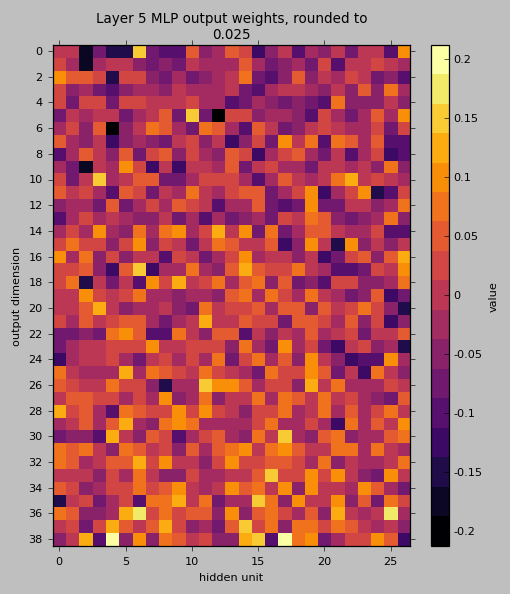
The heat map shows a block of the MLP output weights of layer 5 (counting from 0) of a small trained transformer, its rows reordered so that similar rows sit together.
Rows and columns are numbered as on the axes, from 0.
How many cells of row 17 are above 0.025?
9
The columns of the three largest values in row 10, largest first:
3, 22, 21
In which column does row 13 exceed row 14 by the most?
25
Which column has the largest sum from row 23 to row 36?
17
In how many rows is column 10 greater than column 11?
18
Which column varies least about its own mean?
1
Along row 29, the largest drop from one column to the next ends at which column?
6
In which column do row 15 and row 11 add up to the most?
19
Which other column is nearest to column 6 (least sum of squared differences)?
13
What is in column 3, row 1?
-0.025
